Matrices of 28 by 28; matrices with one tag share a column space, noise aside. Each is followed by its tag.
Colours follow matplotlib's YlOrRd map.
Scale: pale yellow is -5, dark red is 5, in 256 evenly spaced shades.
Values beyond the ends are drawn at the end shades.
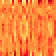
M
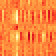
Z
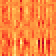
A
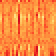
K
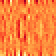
M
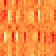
Z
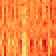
A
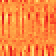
K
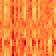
A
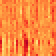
A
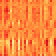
A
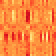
Z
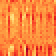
K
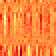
K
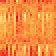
K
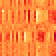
Z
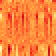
K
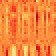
K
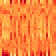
M
